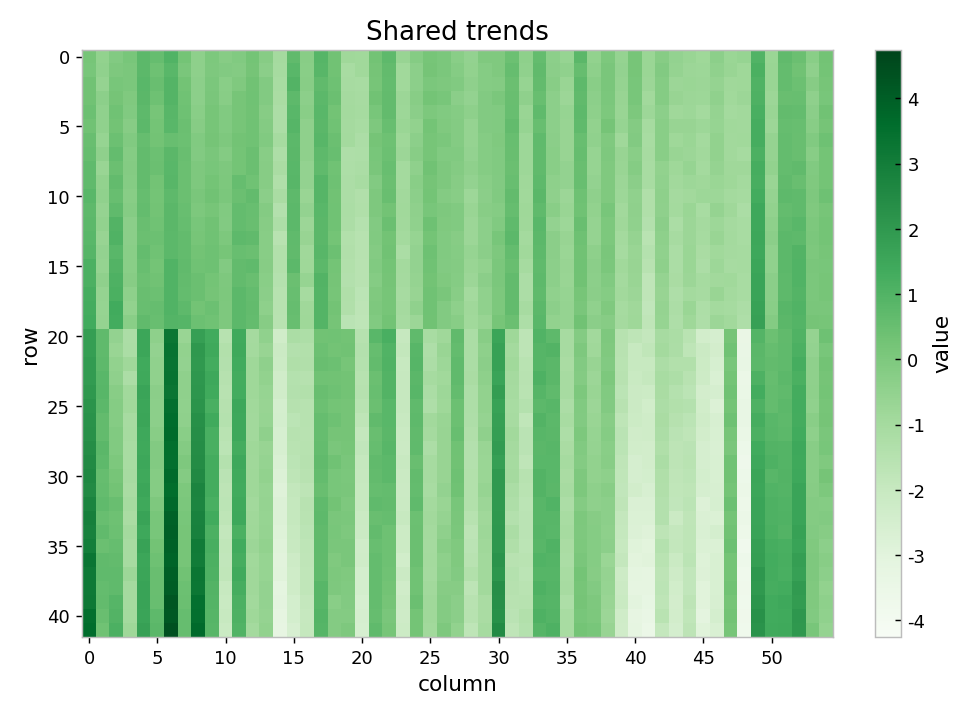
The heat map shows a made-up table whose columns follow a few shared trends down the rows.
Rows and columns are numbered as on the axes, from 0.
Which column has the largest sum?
6
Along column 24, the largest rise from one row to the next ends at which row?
20
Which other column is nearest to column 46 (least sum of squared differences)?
45
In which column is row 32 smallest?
48
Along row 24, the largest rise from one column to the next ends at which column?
49
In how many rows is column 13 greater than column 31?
22
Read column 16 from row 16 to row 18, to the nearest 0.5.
-0.5 -1 -1
